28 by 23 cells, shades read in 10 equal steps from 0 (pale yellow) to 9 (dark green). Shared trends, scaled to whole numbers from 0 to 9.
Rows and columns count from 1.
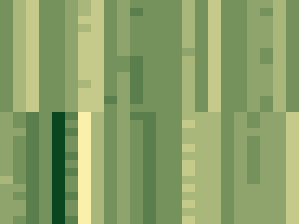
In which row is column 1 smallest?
23
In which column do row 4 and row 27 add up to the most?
5
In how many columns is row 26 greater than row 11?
8
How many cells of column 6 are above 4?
14
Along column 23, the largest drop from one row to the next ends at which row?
15
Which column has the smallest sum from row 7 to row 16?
7
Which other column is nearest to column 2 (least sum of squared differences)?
22
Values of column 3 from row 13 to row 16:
2 2 6 6
